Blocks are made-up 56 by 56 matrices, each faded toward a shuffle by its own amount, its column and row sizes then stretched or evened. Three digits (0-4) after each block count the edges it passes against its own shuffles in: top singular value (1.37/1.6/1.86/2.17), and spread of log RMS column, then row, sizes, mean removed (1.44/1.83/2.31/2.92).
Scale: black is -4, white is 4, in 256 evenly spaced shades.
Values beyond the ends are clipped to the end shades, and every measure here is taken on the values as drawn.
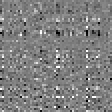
4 3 3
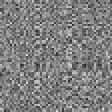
4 1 0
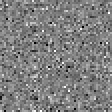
2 0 1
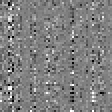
2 4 2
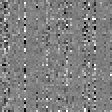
3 4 1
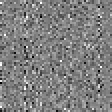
3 3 0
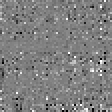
0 2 3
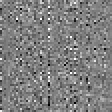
3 4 1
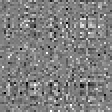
4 2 1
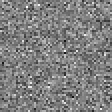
2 1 0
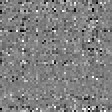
0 2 3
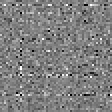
2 1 3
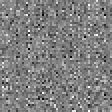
3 3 1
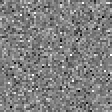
0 0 0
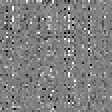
4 3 1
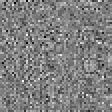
3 1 2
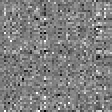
4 2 1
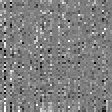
3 4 0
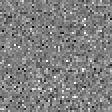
2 0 1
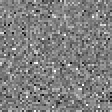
2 0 2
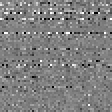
2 0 4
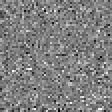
1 0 1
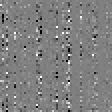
1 4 1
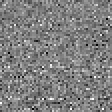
0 0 2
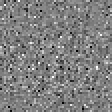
2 0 1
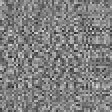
4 1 3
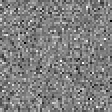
3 0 0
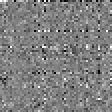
2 2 3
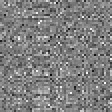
4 1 1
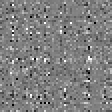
2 3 2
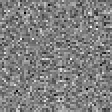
2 0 0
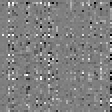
4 4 2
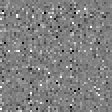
0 1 1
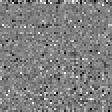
1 1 3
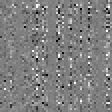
3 4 1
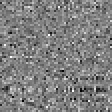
3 0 2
